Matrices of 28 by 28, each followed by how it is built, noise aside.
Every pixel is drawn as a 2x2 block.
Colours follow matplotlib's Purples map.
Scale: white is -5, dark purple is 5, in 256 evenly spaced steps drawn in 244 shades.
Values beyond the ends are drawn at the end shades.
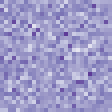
low rank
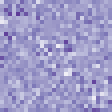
block diagonal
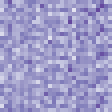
repeating rows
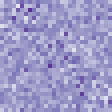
block diagonal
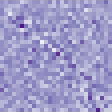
banded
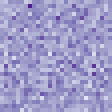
repeating columns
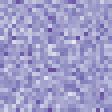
low rank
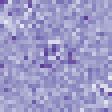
block diagonal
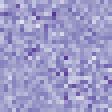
block diagonal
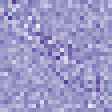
banded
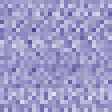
repeating columns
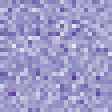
low rank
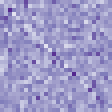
diagonal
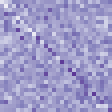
diagonal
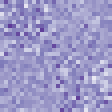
block diagonal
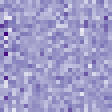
uneven columns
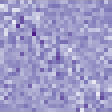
block diagonal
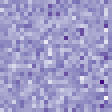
uneven columns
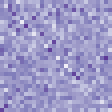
diagonal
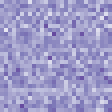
repeating columns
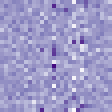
uneven columns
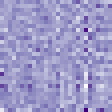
low rank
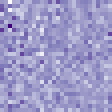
uneven columns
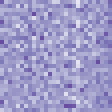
repeating rows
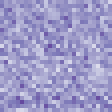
repeating columns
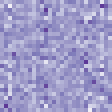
uneven columns
